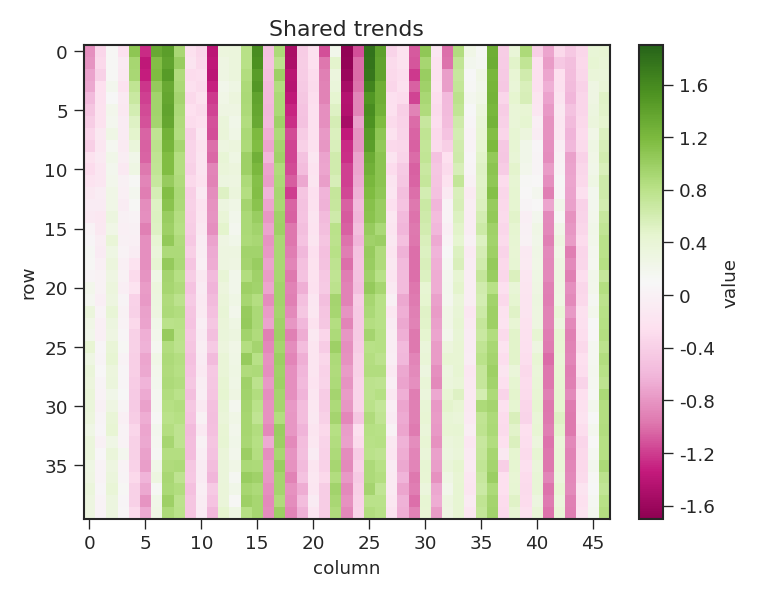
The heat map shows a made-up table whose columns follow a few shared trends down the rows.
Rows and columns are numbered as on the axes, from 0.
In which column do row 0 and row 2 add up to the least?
23
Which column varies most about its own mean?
4
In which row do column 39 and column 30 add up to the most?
0
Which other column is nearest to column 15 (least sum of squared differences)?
7
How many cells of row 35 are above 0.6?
11
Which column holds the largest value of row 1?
25
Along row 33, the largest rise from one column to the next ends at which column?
17
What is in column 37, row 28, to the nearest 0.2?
-0.2
